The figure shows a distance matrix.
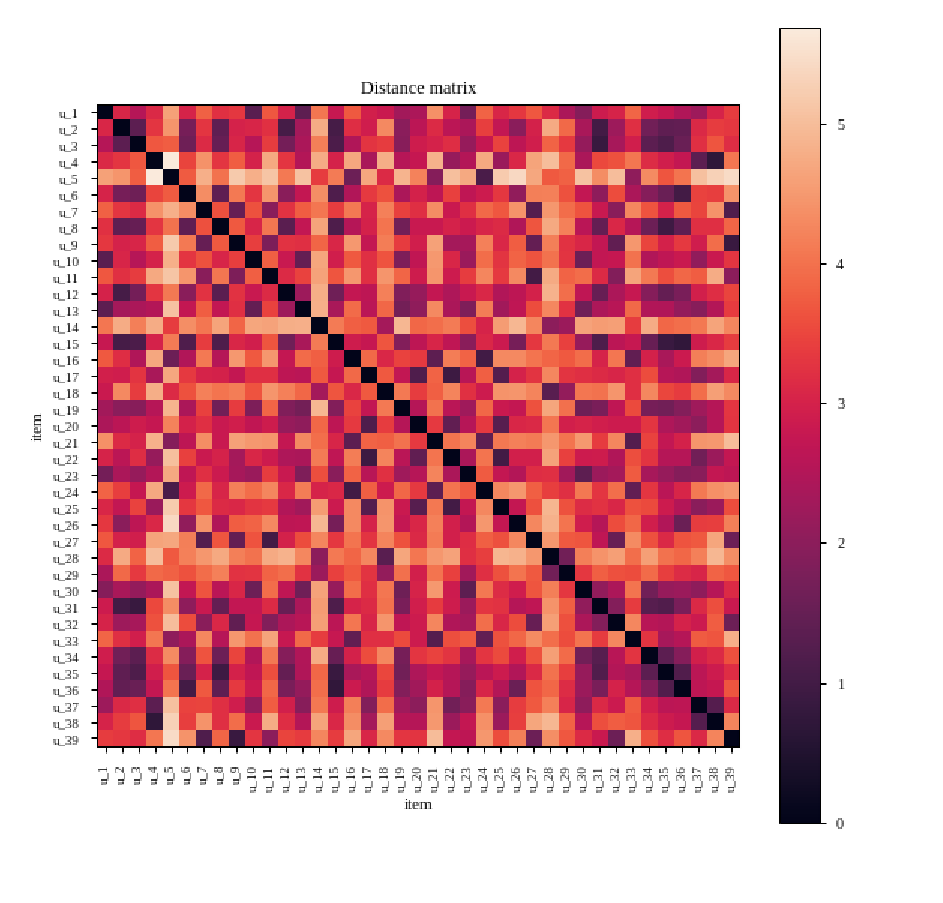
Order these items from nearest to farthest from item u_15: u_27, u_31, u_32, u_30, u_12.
u_31, u_12, u_30, u_32, u_27
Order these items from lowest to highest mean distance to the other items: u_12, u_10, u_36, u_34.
u_36, u_12, u_34, u_10
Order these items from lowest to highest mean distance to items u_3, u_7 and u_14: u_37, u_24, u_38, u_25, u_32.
u_32, u_24, u_37, u_25, u_38
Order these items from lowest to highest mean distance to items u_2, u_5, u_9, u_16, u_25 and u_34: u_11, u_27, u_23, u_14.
u_23, u_27, u_11, u_14
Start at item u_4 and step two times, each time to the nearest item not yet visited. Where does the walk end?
u_37
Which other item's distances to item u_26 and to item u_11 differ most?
u_27
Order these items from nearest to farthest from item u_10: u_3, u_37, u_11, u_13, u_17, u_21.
u_13, u_37, u_3, u_17, u_11, u_21
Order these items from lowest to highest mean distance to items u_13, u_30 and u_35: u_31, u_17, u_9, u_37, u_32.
u_31, u_37, u_32, u_17, u_9
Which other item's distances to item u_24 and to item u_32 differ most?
u_5
